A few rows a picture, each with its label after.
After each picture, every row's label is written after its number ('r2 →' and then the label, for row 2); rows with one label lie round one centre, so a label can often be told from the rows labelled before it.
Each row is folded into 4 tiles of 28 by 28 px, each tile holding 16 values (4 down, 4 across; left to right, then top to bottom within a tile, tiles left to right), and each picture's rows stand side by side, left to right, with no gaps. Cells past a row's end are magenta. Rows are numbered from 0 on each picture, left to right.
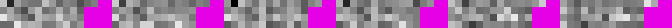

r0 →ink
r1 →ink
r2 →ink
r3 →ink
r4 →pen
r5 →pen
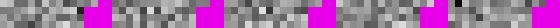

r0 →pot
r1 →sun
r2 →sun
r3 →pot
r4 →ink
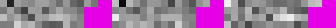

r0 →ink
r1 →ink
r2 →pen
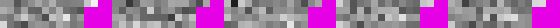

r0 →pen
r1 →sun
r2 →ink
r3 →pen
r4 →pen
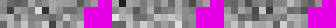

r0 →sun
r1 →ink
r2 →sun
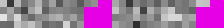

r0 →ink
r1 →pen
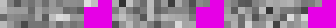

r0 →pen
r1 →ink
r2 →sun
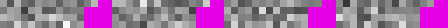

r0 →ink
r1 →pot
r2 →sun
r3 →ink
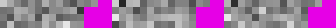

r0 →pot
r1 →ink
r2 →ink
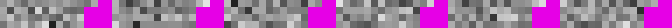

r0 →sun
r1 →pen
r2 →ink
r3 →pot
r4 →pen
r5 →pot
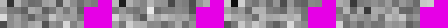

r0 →ink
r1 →ink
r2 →ink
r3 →pen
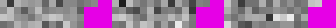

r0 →ink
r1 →ink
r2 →pen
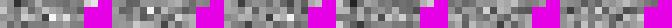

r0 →pen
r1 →sun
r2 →pen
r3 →pen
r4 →sun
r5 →sun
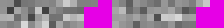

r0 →sun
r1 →pen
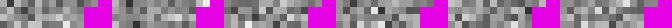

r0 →ink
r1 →pen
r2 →sun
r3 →sun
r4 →pot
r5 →sun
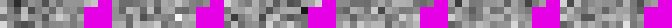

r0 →pen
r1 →sun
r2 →pot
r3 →sun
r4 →ink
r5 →ink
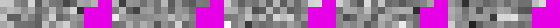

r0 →pot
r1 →ink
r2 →pen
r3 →pot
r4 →pen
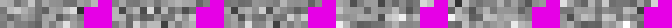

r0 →pot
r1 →sun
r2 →sun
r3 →pen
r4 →ink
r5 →pot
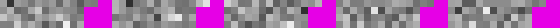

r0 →ink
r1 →pen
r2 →pot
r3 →sun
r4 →sun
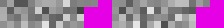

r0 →sun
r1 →sun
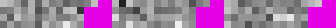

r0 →pot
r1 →ink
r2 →pen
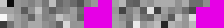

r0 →ink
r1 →sun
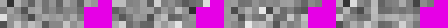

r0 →ink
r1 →pot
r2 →sun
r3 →ink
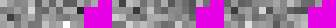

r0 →pot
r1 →ink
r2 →sun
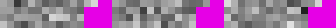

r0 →pen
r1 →sun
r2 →pot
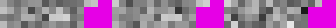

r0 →pen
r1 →pen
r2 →pot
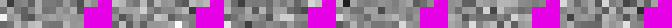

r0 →ink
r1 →pot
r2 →pen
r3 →ink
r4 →sun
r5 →pot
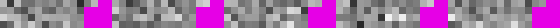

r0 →ink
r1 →pen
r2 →pot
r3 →pen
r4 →ink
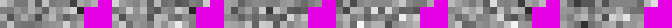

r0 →pot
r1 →pot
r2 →sun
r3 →sun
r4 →pot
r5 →pen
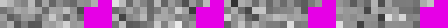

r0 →pot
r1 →pot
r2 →ink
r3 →pen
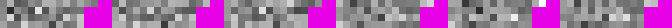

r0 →sun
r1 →sun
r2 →sun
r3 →pen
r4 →pen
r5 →pen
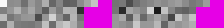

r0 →pot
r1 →sun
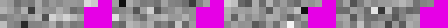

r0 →pen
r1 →ink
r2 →pot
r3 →sun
